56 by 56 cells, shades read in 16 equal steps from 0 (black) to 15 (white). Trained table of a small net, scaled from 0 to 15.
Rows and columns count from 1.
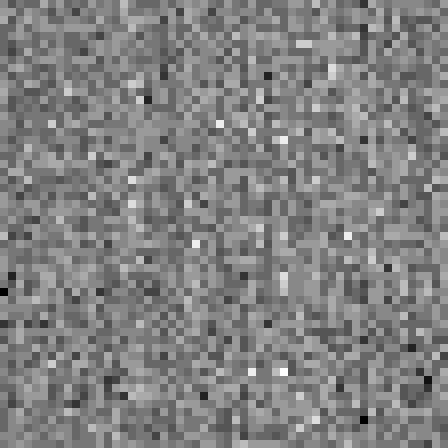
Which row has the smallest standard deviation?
39
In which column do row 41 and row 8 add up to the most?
32
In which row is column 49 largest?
16
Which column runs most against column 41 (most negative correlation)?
51
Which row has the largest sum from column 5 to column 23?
34
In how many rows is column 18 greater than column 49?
34
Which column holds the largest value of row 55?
15
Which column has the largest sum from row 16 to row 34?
47
